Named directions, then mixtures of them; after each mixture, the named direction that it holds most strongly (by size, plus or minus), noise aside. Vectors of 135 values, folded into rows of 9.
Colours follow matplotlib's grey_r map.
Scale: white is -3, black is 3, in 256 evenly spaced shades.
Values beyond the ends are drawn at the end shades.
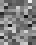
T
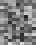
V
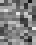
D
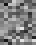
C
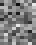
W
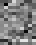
C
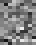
C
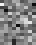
W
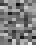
W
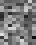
T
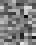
V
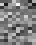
W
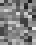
D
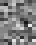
C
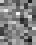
D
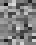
C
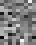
T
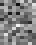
W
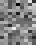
W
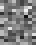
T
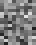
T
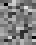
C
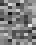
W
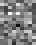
W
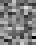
C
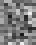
V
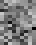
T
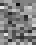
V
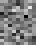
T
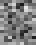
V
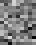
C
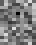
W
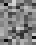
C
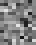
D
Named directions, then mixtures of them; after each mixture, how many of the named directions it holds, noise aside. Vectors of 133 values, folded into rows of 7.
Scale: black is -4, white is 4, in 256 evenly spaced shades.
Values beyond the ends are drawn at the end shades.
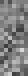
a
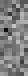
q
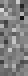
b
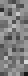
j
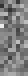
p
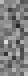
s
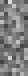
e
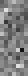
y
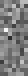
one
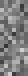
two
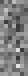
two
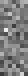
two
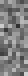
three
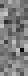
four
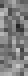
four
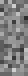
three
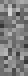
four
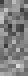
two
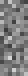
three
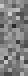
three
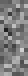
two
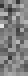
one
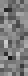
four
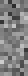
two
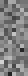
four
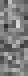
one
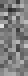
one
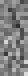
one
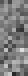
one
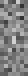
two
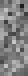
four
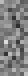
one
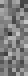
three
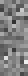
three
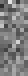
two
